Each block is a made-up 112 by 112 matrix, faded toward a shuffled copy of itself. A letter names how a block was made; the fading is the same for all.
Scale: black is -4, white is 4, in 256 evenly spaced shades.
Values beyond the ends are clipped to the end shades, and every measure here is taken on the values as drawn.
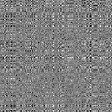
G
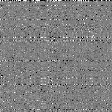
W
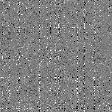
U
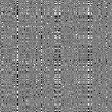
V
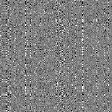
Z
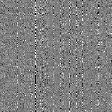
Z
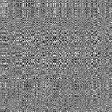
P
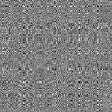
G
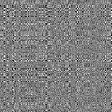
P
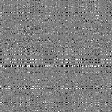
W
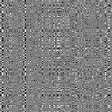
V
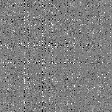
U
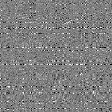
W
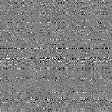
W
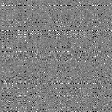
W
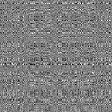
G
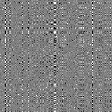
V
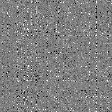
U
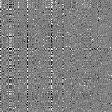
V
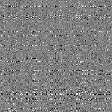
W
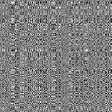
P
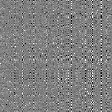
V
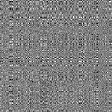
G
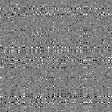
W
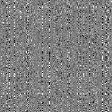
Z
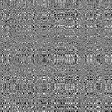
G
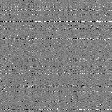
W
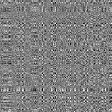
P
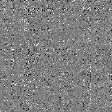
U
